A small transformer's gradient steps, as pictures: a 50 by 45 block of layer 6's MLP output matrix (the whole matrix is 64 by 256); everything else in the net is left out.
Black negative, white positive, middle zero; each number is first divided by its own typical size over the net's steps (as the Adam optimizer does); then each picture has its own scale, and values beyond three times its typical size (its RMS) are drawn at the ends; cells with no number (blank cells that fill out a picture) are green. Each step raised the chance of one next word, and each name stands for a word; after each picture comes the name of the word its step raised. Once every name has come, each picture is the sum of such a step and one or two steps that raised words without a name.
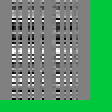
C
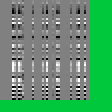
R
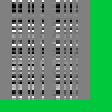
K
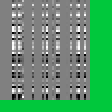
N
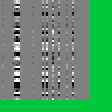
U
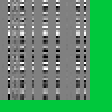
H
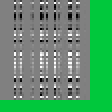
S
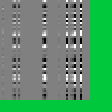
H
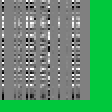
H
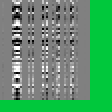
S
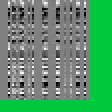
U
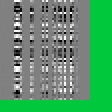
K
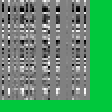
K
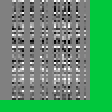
H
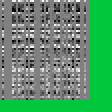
K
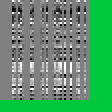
R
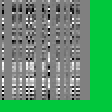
R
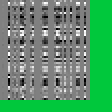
S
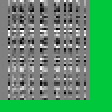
K
